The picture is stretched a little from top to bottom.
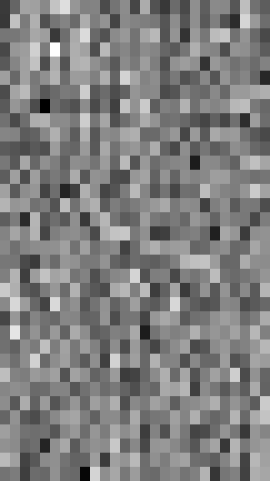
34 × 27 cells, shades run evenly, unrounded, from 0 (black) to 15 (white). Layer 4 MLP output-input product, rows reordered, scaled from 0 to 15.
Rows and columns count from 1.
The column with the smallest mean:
5
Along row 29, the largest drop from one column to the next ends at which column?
13
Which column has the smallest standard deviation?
23
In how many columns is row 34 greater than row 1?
14
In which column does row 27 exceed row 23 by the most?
1
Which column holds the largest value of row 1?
7
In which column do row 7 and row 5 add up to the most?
9
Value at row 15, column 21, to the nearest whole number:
4
